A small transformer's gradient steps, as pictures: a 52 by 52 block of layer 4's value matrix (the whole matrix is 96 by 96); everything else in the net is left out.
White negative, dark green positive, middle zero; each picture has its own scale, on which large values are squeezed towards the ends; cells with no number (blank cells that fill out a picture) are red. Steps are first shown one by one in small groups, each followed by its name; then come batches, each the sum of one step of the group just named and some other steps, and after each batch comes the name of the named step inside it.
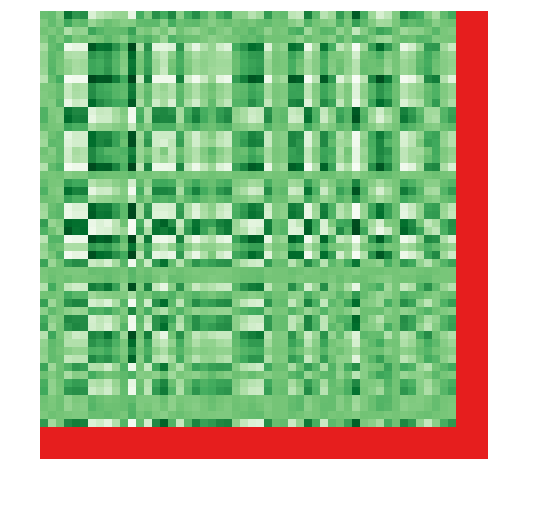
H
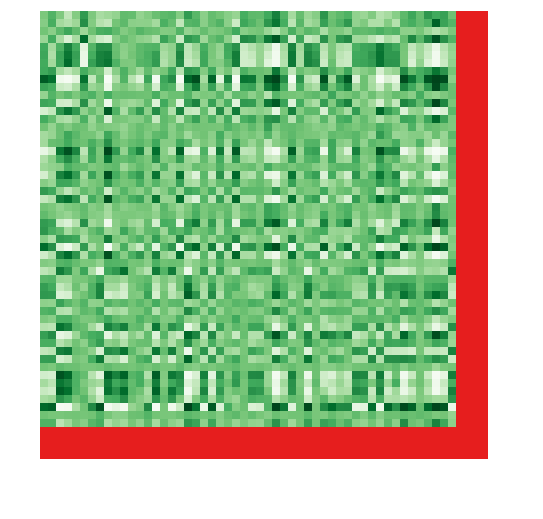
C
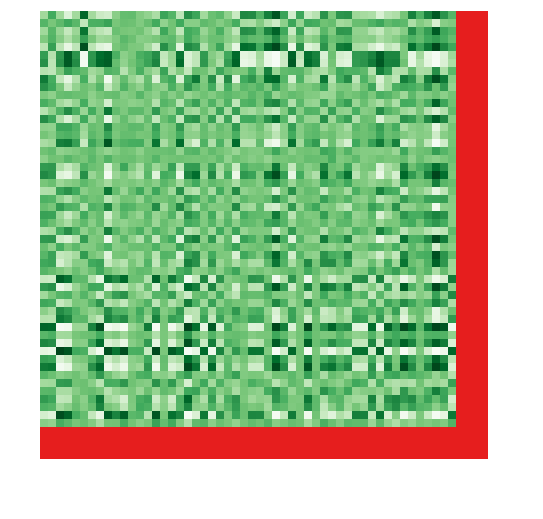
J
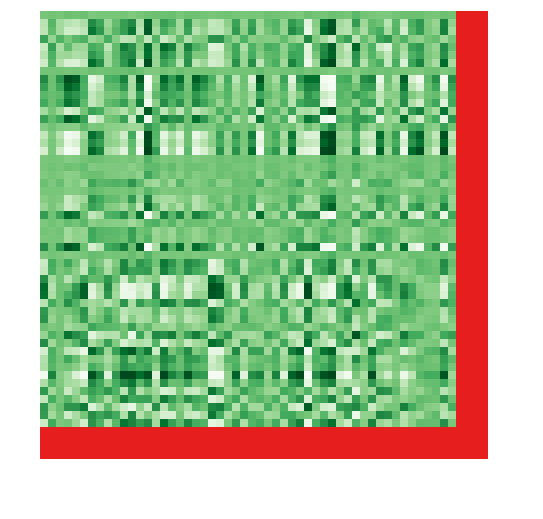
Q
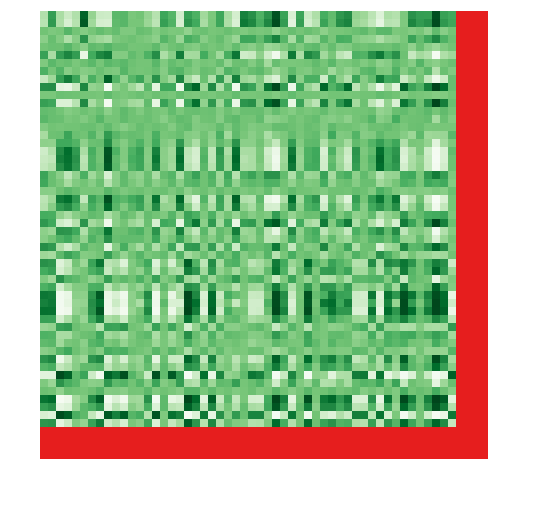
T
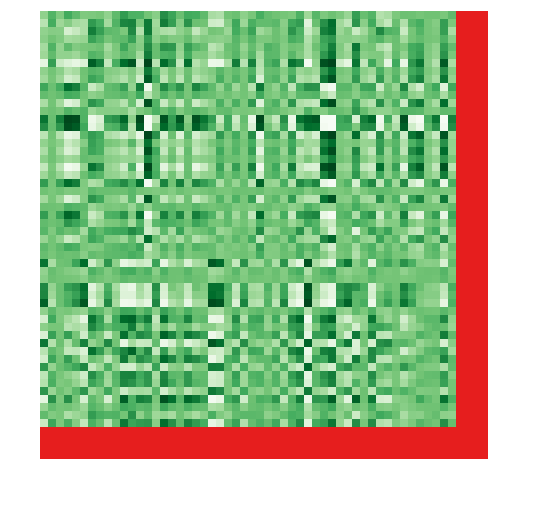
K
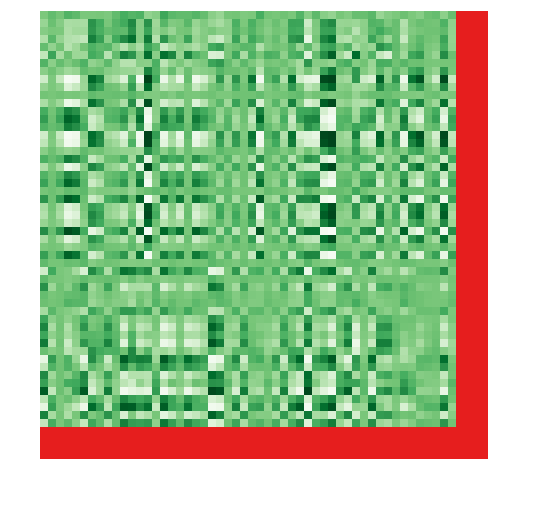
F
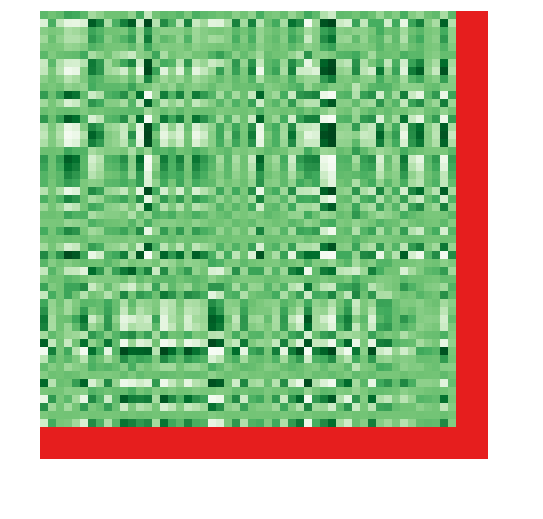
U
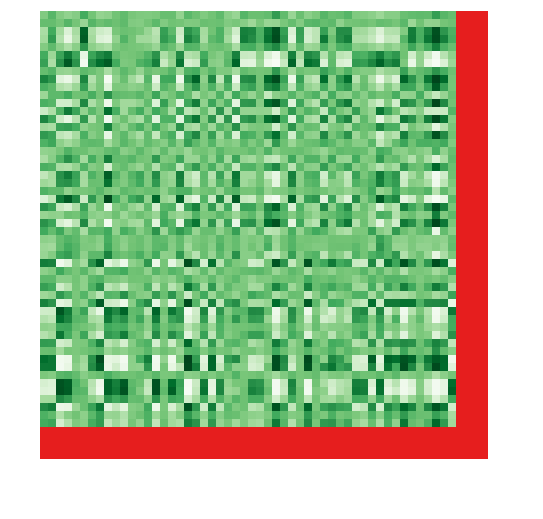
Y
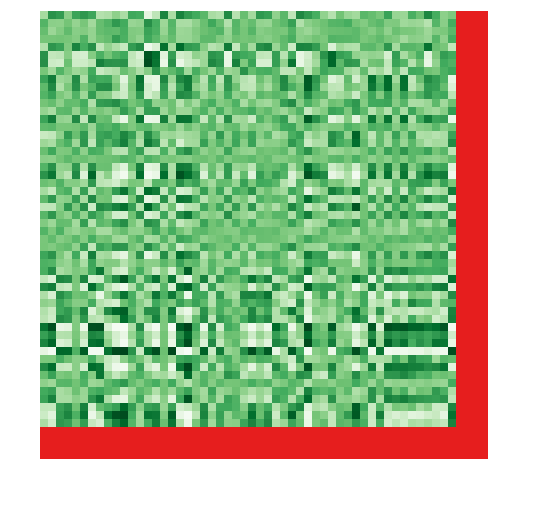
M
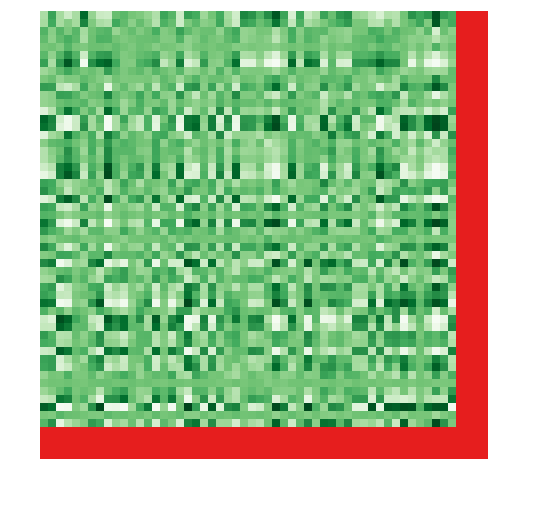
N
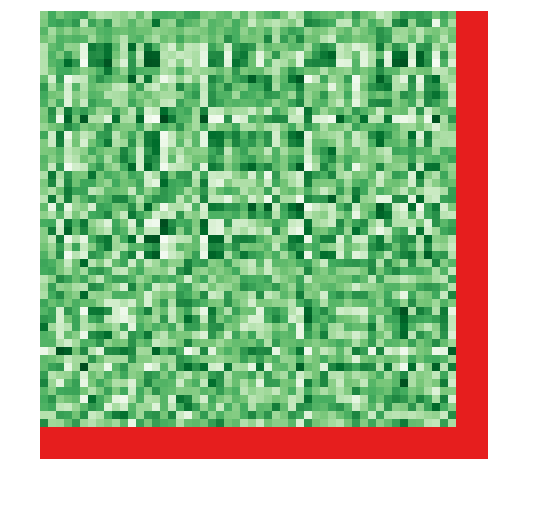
H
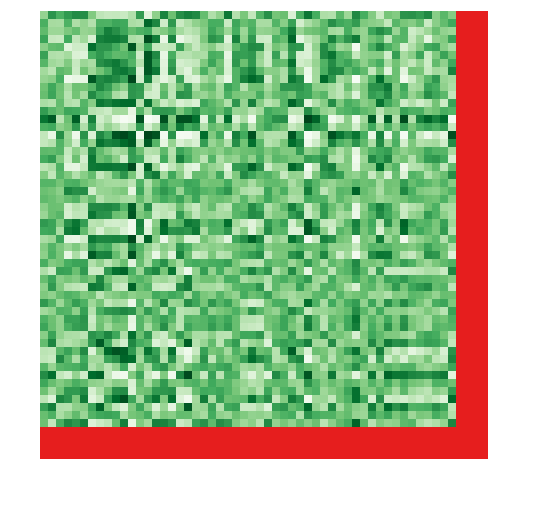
H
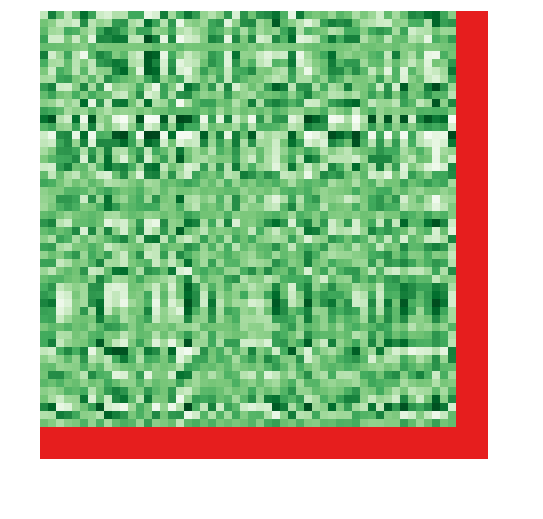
T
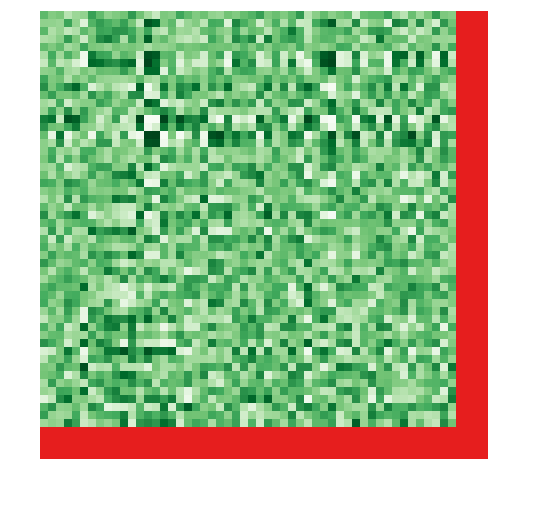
K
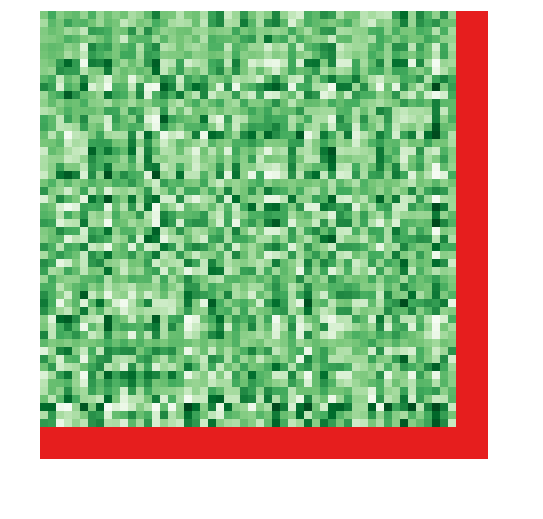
N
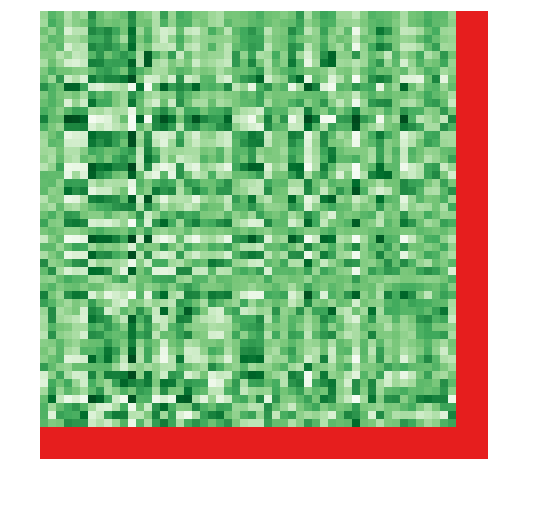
H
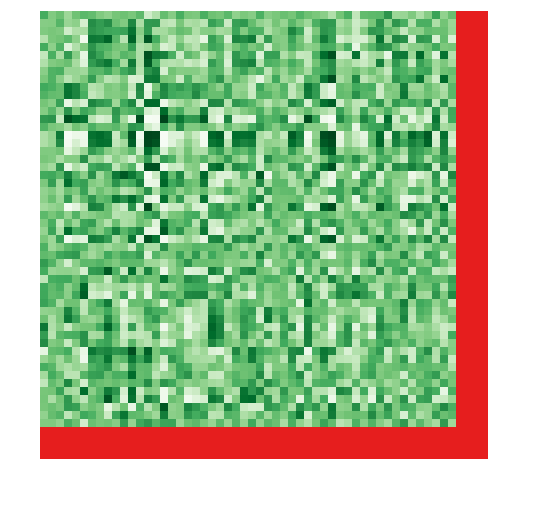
F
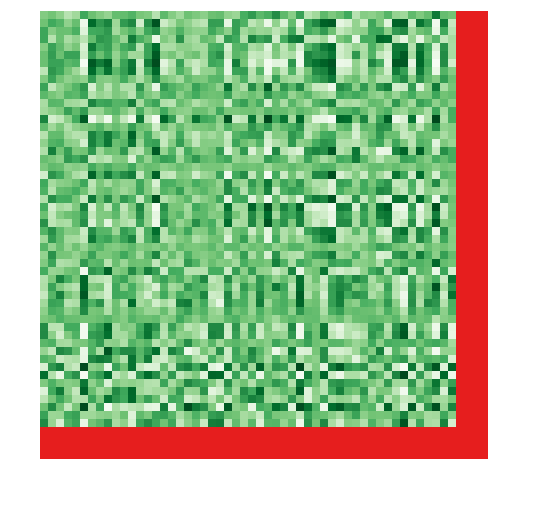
N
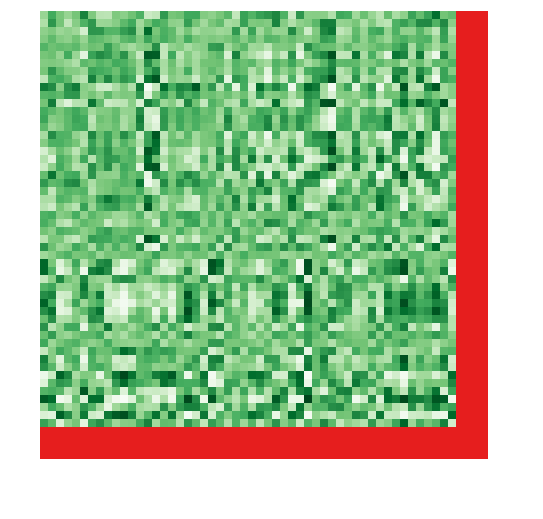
T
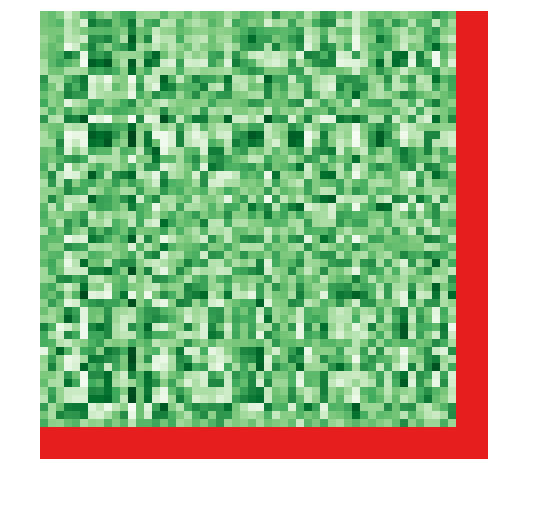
J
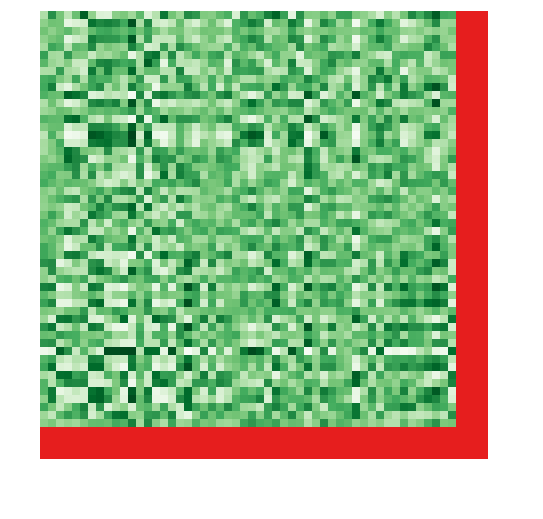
M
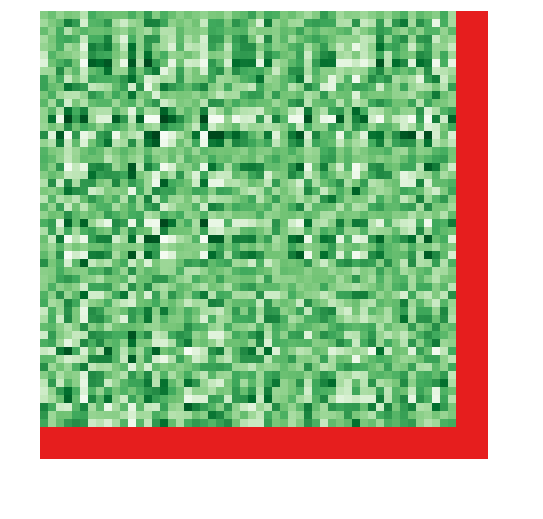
H
